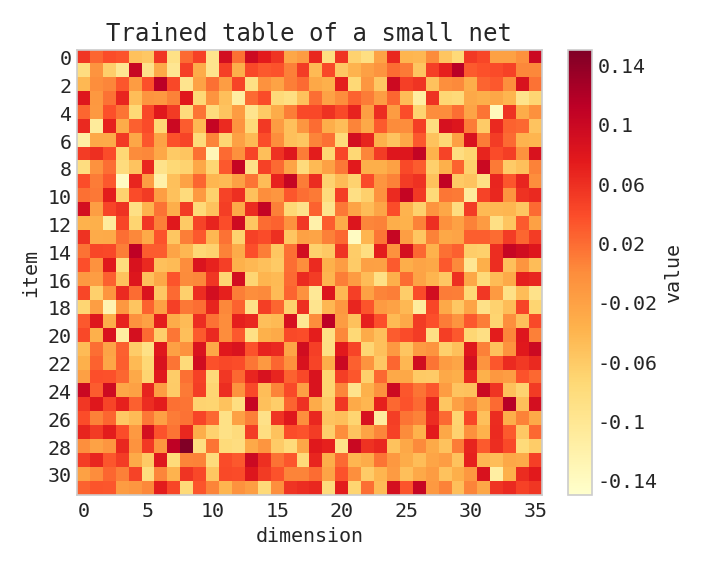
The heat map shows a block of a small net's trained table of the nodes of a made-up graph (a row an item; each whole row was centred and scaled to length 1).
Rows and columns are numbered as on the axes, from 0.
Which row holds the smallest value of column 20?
28
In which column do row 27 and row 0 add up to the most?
13
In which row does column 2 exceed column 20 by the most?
5
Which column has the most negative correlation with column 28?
3
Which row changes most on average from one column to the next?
20
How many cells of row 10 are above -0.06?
28
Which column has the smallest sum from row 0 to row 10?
10
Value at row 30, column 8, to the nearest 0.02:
0.06
